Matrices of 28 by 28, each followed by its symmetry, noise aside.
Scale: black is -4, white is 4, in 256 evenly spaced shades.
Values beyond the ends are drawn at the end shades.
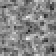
mirrored top to bottom.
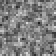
symmetric.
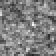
no symmetry.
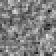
no symmetry.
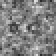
mirrored top to bottom.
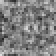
mirrored top to bottom.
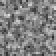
antisymmetric.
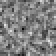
no symmetry.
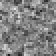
no symmetry.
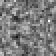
mirrored top to bottom.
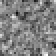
antisymmetric.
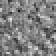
antisymmetric.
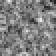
no symmetry.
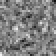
antisymmetric.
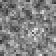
symmetric.
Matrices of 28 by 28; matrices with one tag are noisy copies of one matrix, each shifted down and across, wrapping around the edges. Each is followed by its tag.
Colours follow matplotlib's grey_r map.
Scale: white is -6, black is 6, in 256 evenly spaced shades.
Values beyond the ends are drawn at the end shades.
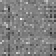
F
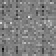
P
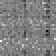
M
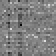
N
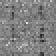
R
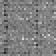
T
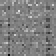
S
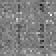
M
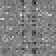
N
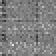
M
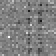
N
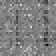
R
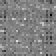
F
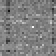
N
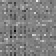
F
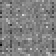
F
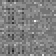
F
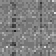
R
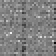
T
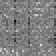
P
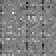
P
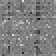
R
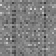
T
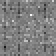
P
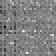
F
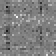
M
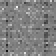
S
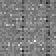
T
